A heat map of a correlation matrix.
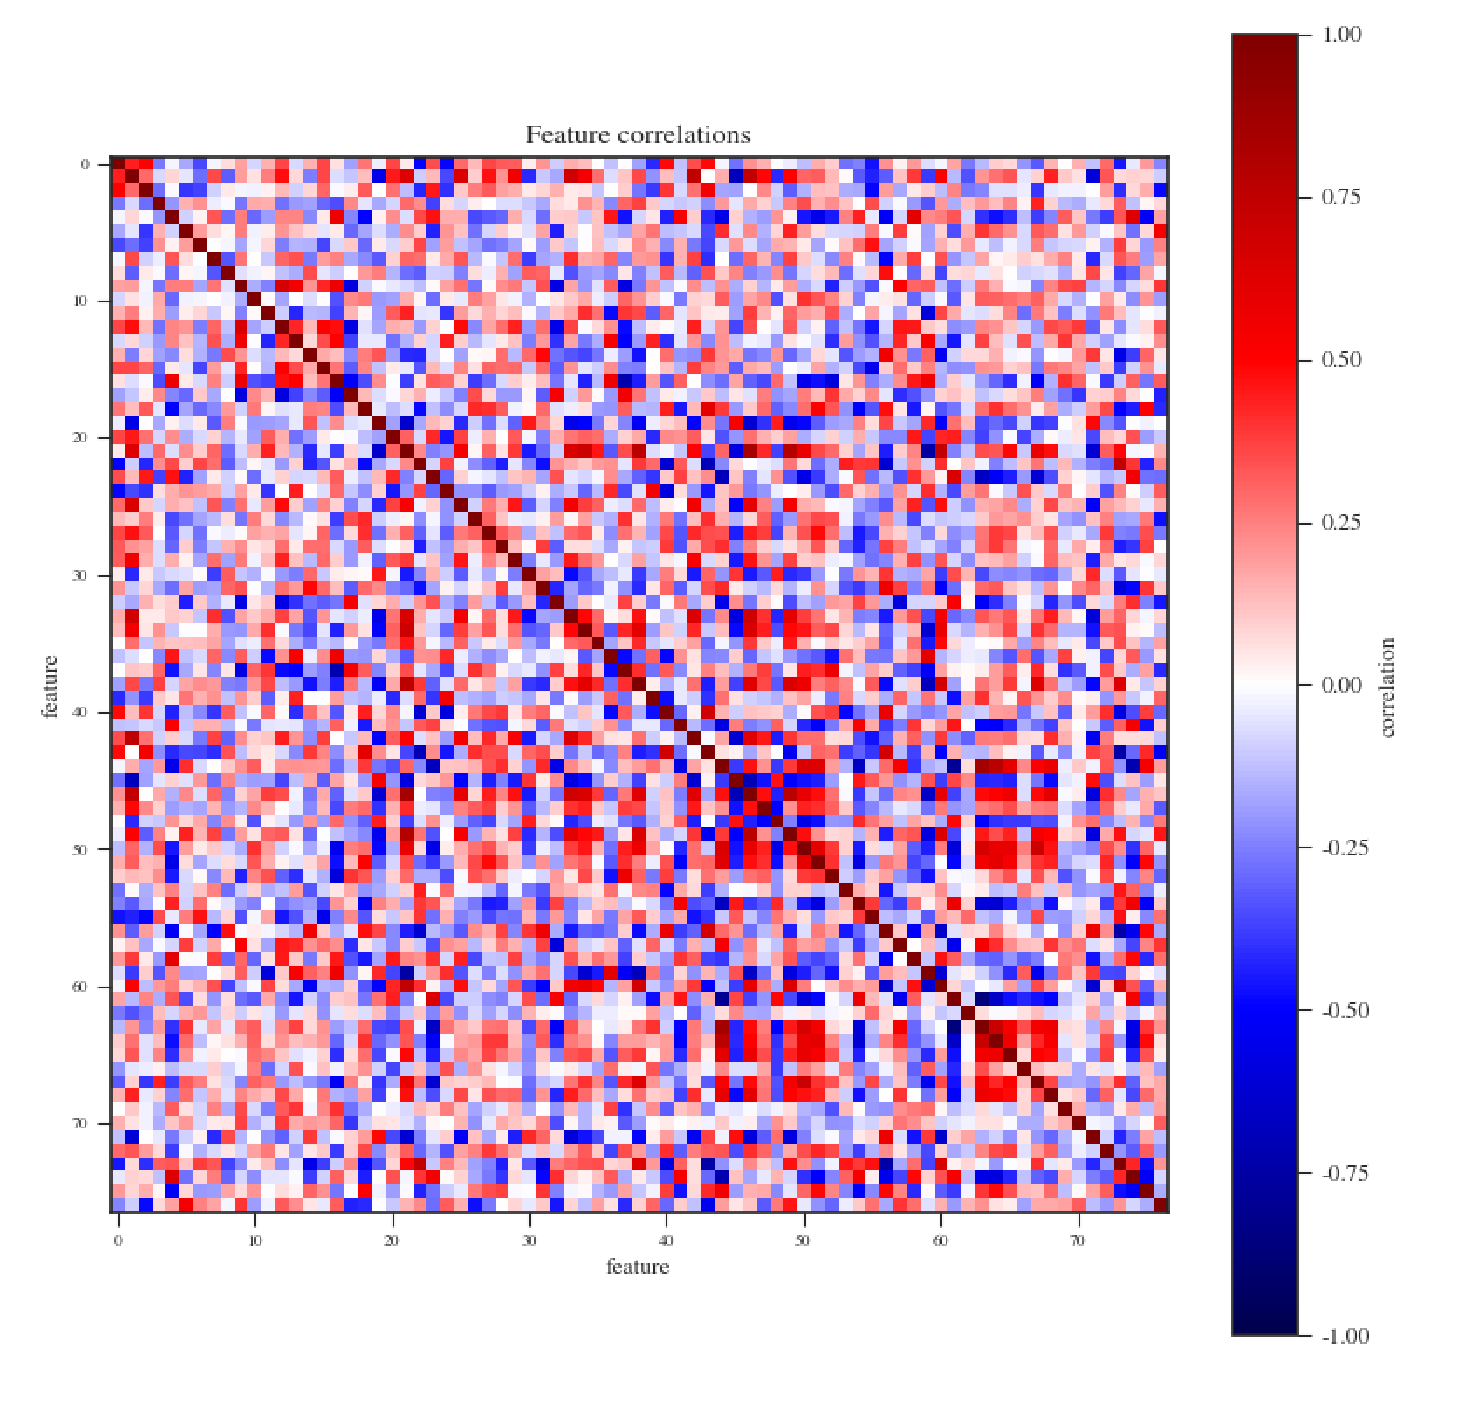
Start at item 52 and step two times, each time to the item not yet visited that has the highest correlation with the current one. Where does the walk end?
17
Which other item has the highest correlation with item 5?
76
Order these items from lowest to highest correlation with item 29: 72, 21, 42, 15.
72, 15, 21, 42
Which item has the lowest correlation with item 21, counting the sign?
59
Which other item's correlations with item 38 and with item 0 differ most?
73
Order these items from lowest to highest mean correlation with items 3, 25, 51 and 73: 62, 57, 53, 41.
41, 62, 57, 53
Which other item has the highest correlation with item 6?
55
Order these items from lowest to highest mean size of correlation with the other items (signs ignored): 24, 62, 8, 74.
62, 8, 24, 74
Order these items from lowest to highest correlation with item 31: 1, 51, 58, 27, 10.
58, 1, 10, 27, 51
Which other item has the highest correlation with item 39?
24
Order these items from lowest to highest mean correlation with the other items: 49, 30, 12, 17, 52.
30, 17, 52, 12, 49
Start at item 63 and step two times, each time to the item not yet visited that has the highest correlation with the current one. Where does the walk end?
64
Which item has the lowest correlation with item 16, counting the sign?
37
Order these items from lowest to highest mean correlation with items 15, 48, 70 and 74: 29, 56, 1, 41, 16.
56, 1, 29, 41, 16
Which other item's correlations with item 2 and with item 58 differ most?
43
